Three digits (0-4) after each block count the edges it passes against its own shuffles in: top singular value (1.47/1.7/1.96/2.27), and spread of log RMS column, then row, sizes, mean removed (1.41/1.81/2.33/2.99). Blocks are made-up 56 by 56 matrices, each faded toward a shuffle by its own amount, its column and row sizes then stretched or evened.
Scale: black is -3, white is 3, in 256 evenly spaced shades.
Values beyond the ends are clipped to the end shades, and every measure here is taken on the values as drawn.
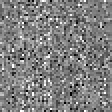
0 3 1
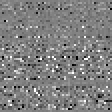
1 0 4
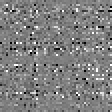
0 3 4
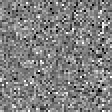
0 1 0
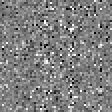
0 2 1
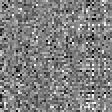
2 3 0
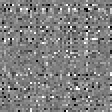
3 2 4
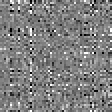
4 3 2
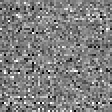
0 1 3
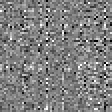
3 3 2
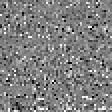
1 0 2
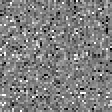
0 1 0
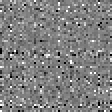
2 2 3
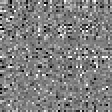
3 2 3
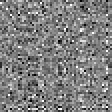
3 2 1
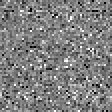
0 0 2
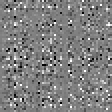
3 4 2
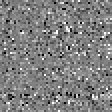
0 1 3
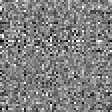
2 3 2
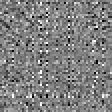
3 3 3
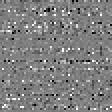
0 1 4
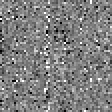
0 3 1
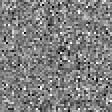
0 2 1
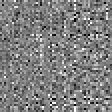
3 3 1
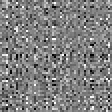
4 4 2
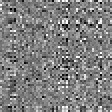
4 3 2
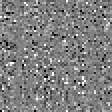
1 2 0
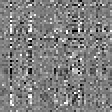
4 3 2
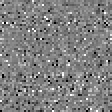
0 0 3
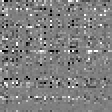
2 3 4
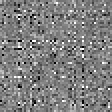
3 3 3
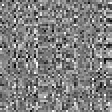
4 3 1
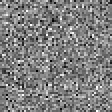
2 1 1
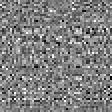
4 0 3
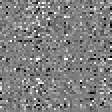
0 3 4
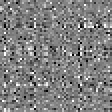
4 2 2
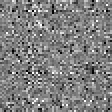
3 2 2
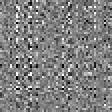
4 4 2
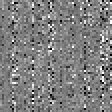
0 4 0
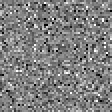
1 0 1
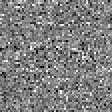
2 0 1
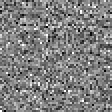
2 0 0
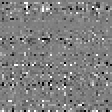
1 2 4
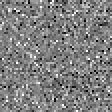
0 0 0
